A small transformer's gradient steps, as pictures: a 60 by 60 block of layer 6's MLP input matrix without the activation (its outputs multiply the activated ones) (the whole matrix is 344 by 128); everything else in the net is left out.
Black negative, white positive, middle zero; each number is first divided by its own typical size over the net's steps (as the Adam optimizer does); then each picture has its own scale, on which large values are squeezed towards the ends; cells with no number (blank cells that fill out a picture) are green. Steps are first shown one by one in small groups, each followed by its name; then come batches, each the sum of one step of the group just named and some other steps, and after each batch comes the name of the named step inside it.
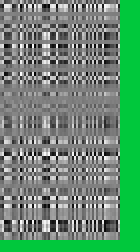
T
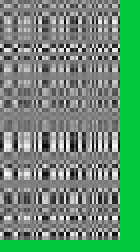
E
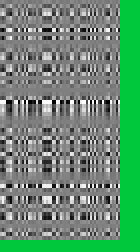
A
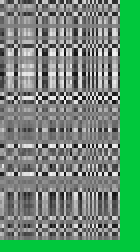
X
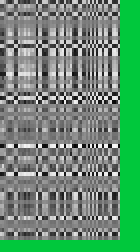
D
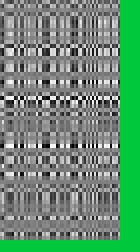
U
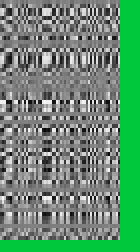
A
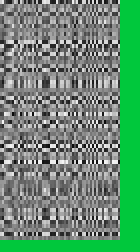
U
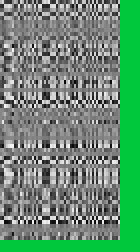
U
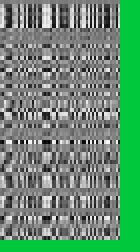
A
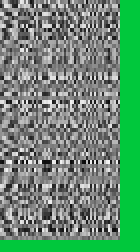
A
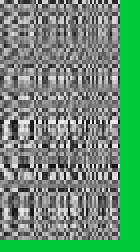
E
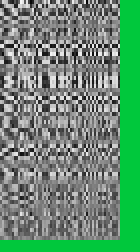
X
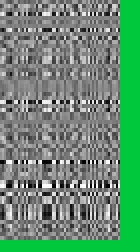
A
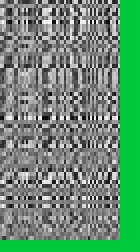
D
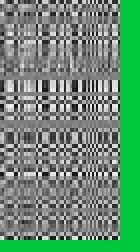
D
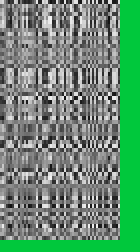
X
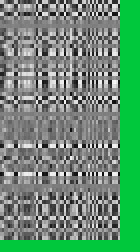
X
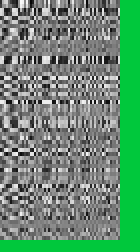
A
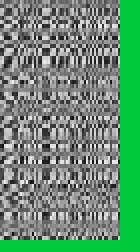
U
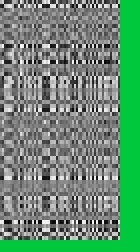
T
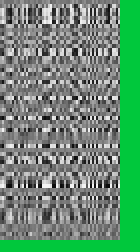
U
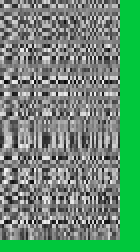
E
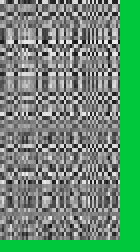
X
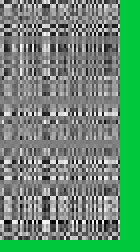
T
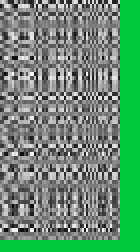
X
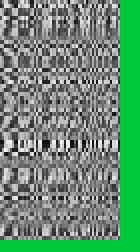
E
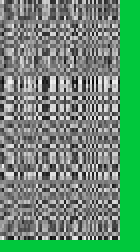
U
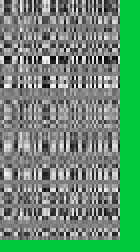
E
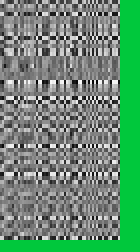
U
